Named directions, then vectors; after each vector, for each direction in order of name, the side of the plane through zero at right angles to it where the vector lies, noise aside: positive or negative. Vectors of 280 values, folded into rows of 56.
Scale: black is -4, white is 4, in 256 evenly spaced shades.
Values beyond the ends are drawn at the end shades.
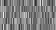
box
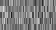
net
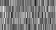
positive, positive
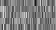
positive, positive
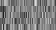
negative, negative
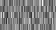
positive, negative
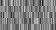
negative, positive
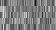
positive, positive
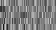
negative, negative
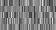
positive, negative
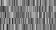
negative, negative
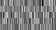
negative, positive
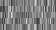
negative, negative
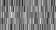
positive, negative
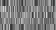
positive, positive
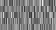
positive, negative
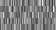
positive, negative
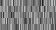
negative, positive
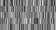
positive, negative
